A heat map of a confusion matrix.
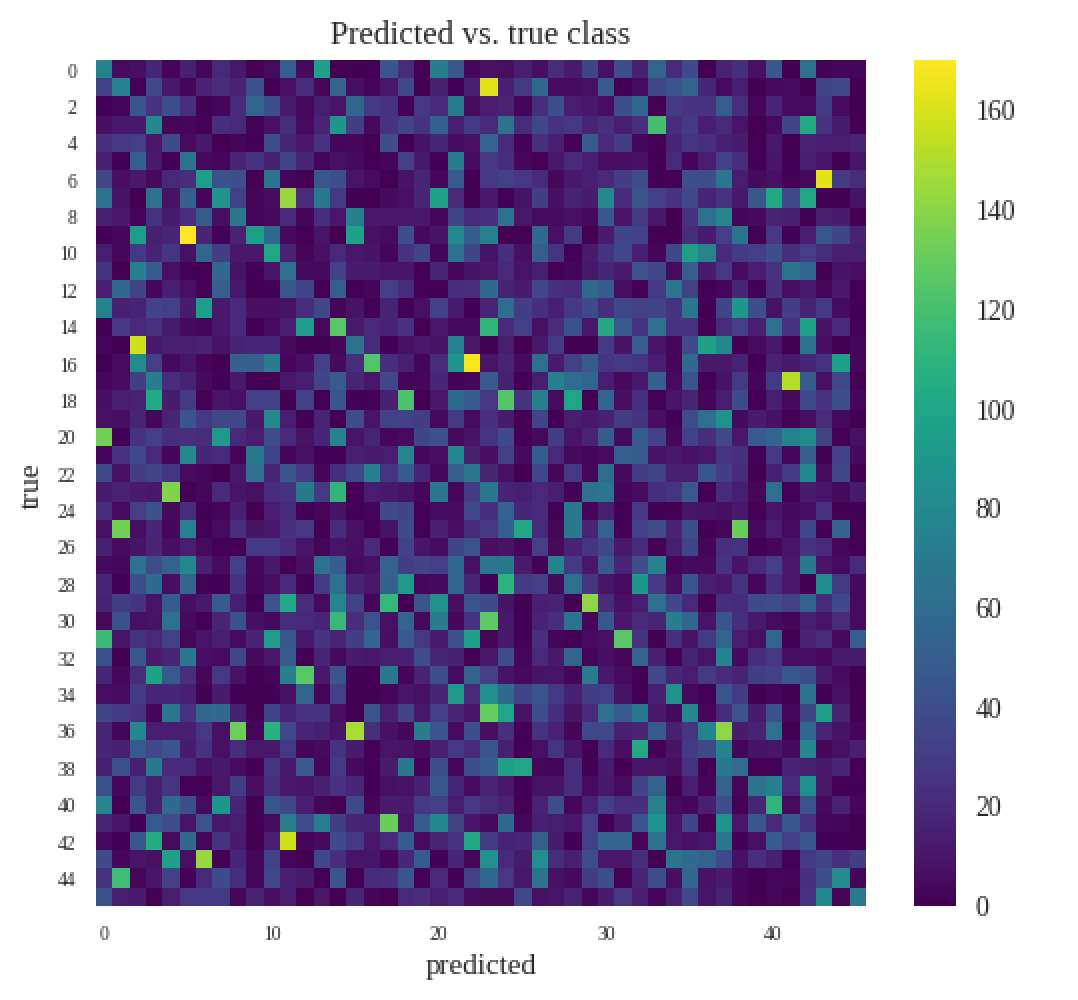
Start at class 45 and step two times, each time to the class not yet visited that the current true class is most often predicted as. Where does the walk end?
6
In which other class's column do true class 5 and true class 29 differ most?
17
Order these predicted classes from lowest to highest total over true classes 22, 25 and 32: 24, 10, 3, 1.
10, 3, 24, 1
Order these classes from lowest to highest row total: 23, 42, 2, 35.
2, 23, 42, 35
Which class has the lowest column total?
45
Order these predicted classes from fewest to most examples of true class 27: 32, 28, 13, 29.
29, 28, 32, 13
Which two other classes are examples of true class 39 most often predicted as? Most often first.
42, 40
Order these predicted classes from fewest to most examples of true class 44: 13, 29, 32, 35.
13, 32, 29, 35
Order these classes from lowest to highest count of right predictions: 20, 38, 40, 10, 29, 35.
20, 38, 35, 10, 40, 29
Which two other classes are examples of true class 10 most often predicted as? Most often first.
35, 36
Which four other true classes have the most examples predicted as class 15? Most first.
36, 9, 8, 2
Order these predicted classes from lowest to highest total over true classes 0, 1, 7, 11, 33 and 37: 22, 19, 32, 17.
19, 22, 17, 32
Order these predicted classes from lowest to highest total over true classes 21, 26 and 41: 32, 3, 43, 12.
43, 12, 3, 32
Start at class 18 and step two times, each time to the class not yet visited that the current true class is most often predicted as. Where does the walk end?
28
